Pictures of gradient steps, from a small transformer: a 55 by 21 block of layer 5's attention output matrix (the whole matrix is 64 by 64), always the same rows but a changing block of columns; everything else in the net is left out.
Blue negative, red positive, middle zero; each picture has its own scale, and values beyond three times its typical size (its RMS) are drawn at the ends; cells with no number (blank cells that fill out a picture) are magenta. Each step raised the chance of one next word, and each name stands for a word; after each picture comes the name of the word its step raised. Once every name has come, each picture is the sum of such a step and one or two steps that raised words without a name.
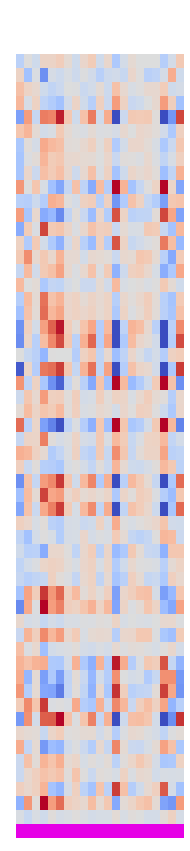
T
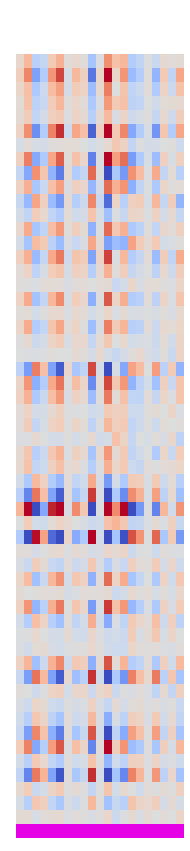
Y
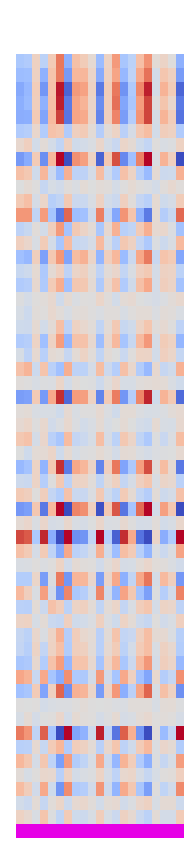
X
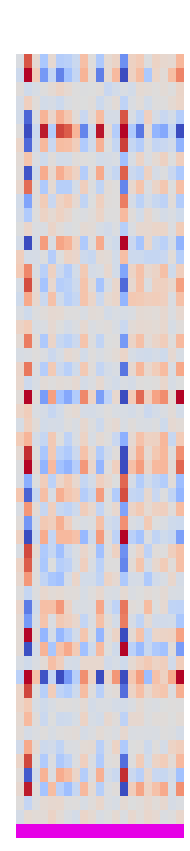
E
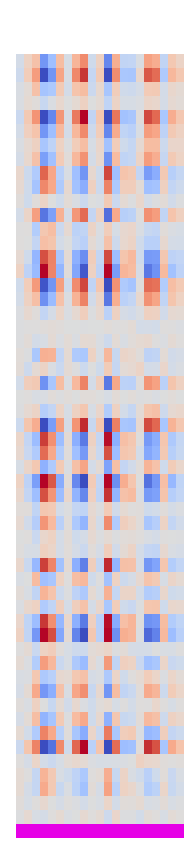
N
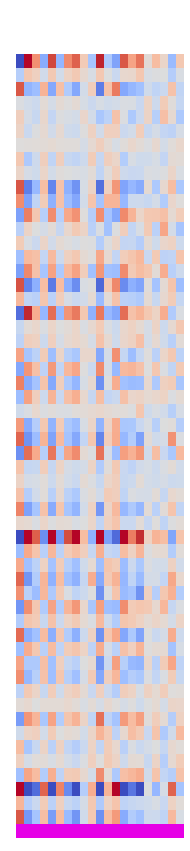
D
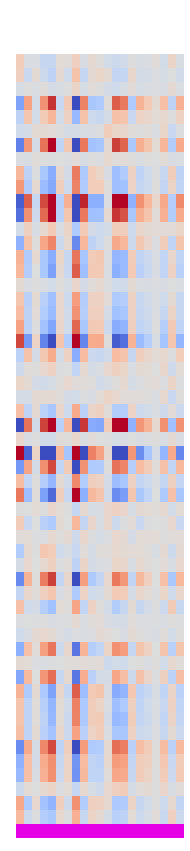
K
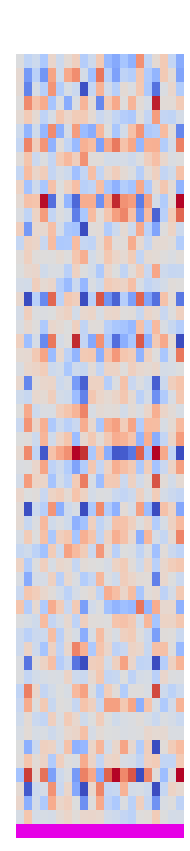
K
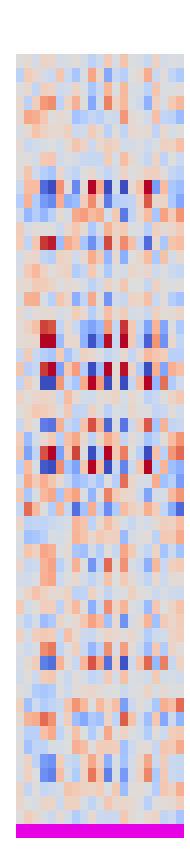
T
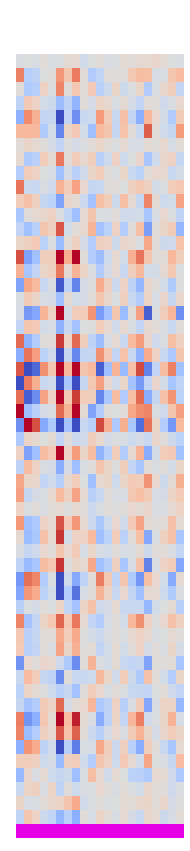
D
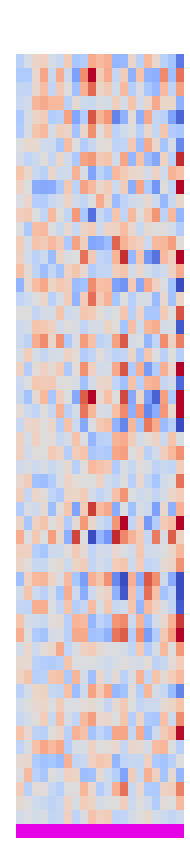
N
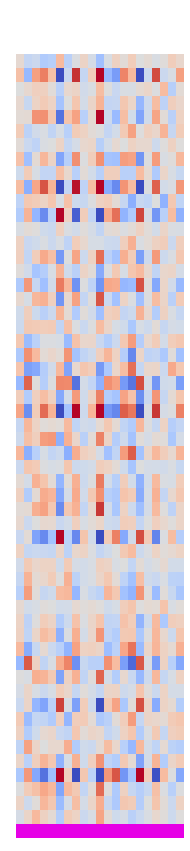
D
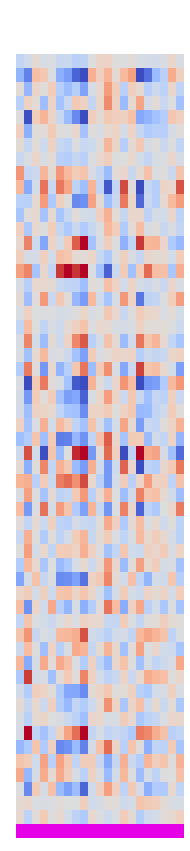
N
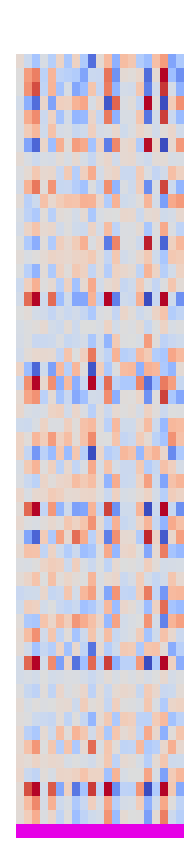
D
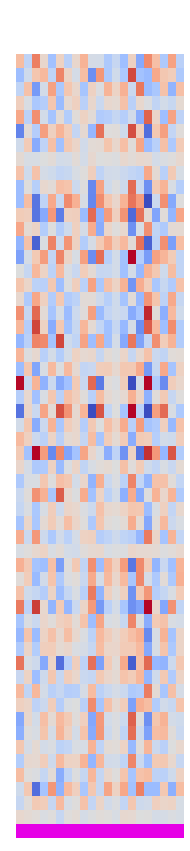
K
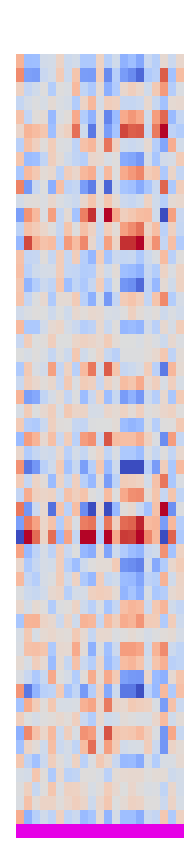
E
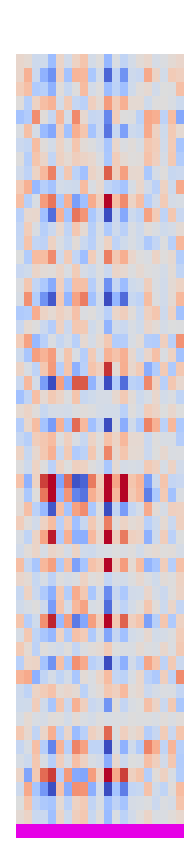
Y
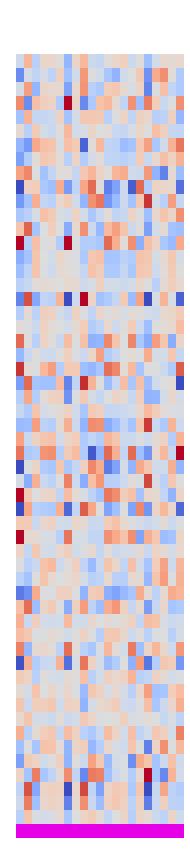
Y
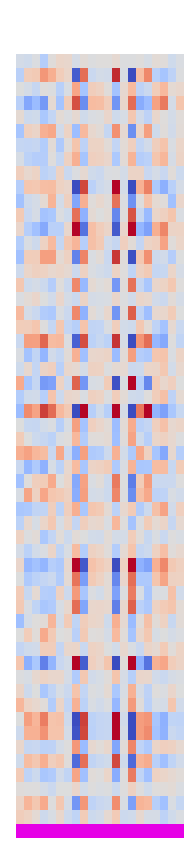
K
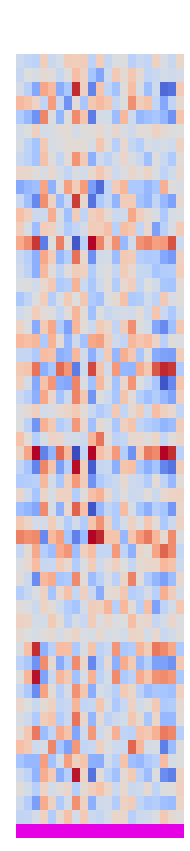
X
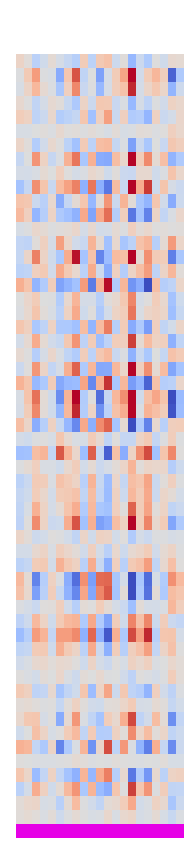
N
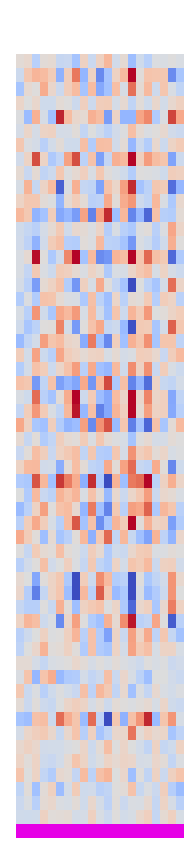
T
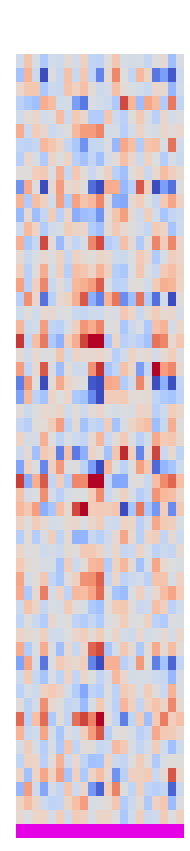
T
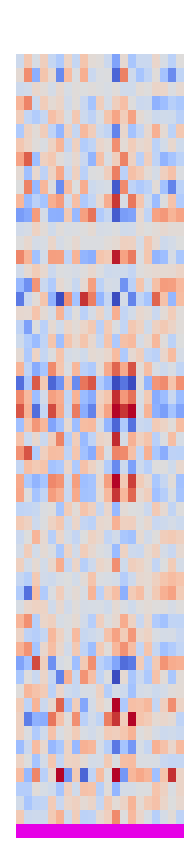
T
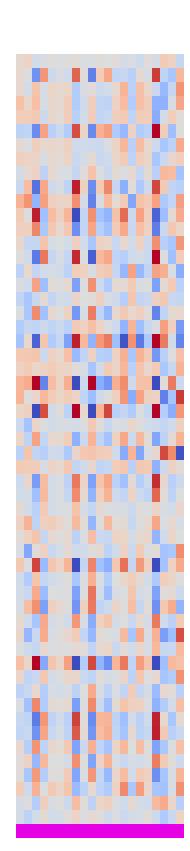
K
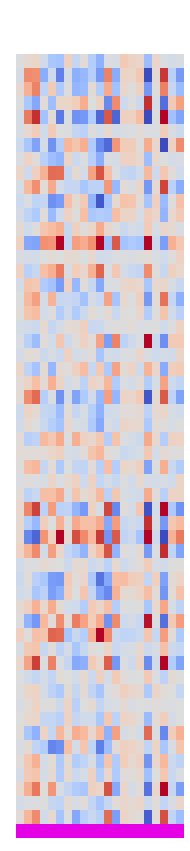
N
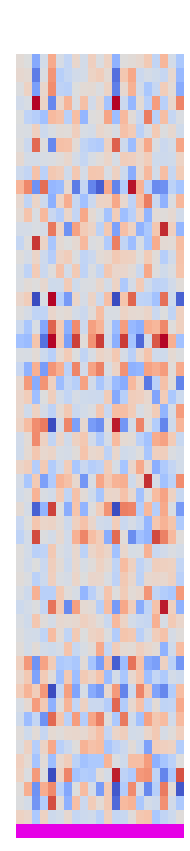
T
